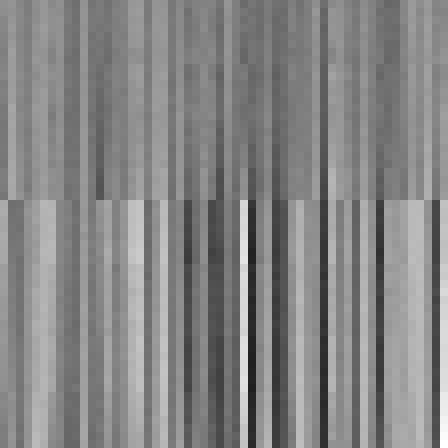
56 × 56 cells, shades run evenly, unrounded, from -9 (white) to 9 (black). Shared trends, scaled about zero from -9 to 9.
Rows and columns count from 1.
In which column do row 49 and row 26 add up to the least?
31
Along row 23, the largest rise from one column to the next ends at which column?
41
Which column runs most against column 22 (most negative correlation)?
54
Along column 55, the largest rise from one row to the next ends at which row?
26
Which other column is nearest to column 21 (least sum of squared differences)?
18
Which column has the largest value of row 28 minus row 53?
56
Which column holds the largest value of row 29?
32
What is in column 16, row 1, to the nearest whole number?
0
